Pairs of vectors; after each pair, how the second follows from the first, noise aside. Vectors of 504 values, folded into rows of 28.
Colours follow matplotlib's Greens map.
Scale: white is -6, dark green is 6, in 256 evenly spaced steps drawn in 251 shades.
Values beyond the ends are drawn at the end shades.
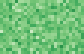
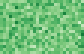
wrapped around, negated.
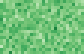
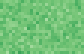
wrapped around, negated, shrunk.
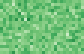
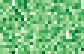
scaled up.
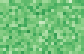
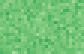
reversed, shrunk.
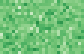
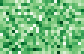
scaled up.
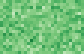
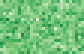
wrapped around, negated.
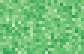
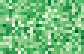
scaled up.
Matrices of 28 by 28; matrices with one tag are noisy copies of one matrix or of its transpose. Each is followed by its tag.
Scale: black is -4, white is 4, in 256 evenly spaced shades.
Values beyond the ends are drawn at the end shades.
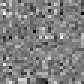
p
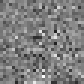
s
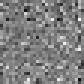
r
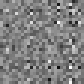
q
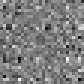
r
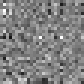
p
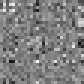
p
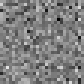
r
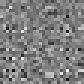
q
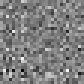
q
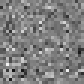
q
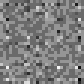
r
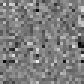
p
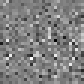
s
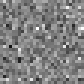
r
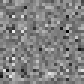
q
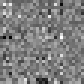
p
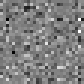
r
